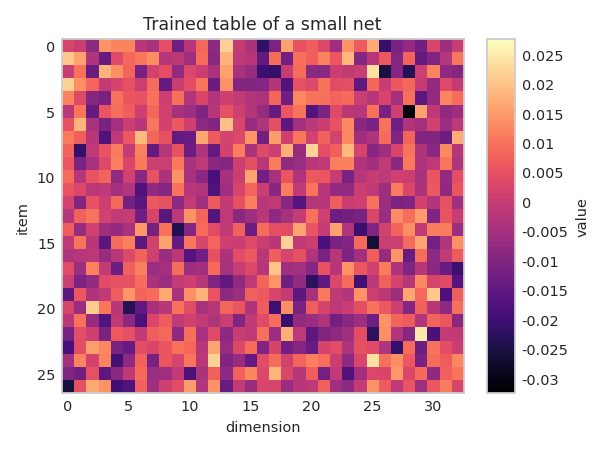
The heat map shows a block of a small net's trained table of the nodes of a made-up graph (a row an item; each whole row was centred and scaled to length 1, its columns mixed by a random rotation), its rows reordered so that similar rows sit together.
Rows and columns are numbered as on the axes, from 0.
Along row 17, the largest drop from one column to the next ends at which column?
18
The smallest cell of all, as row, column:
5, 28
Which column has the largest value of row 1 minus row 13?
23
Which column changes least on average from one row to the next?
13
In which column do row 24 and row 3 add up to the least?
15
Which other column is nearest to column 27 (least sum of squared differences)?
16
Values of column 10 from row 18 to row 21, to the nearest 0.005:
0 0.015 0.005 0
